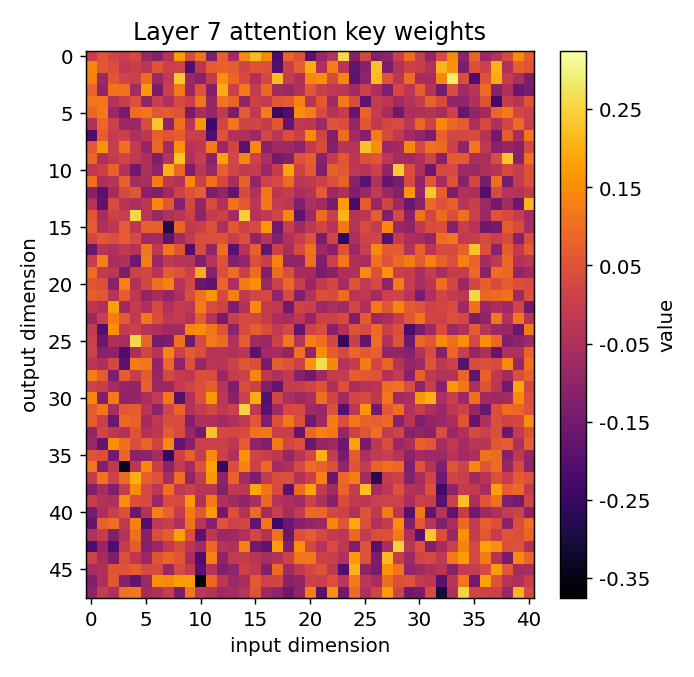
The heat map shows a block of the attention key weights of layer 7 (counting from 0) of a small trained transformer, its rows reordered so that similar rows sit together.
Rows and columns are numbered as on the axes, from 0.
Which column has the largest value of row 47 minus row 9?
39
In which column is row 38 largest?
25
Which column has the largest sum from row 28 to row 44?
11
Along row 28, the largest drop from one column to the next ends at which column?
35
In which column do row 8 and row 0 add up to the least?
17
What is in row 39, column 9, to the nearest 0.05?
0.15
